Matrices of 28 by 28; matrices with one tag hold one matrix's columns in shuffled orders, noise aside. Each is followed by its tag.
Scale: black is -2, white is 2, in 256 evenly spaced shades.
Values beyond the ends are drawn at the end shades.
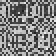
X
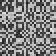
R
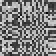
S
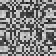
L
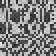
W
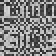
X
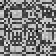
L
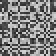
R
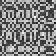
L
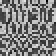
W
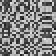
R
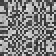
S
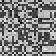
L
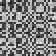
R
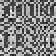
X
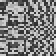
S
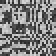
W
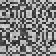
L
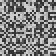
R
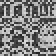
X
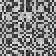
R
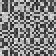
R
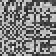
S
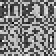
X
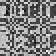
X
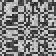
S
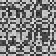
L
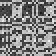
X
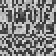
W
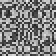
L
